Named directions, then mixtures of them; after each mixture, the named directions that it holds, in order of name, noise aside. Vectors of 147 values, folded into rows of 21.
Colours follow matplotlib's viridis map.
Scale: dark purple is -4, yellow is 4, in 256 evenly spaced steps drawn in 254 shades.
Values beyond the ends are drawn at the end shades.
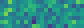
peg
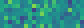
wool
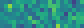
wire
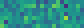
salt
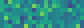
wool.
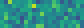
peg, salt, wool.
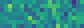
wire.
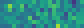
wire.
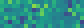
wool.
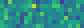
peg, salt, wool.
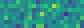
salt, wire, wool.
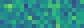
wire.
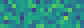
salt, wool.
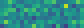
peg, salt.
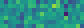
salt, wire, wool.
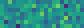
salt, wool.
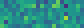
salt.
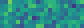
peg, wire, wool.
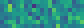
salt, wire, wool.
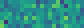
salt.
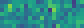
peg, wire.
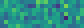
salt.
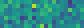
wool.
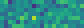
peg, wool.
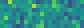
peg, salt, wool.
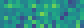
wire, wool.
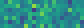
wool.
